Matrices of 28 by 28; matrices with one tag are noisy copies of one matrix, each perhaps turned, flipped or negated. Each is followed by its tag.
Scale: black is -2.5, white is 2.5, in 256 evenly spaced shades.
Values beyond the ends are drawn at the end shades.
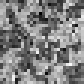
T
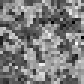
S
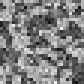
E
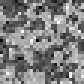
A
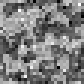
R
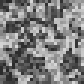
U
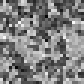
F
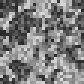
U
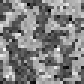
R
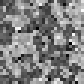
A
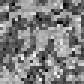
E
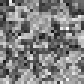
A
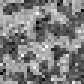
R
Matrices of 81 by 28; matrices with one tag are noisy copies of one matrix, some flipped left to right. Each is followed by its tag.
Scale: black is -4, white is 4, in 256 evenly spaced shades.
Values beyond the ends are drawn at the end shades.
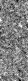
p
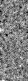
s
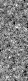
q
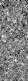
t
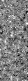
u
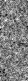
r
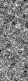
q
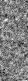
r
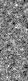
q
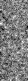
u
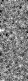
s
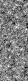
q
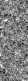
r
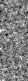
s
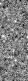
t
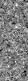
q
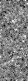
t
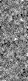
r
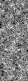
q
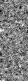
s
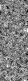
s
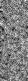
u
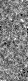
r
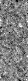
p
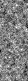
q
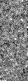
r
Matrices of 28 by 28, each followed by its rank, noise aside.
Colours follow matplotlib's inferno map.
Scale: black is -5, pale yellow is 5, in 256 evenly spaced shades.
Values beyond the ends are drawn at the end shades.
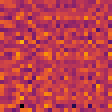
four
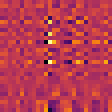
two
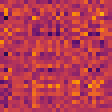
three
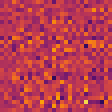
six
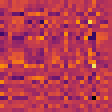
three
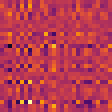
two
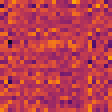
four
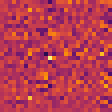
six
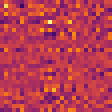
four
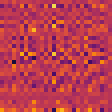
three
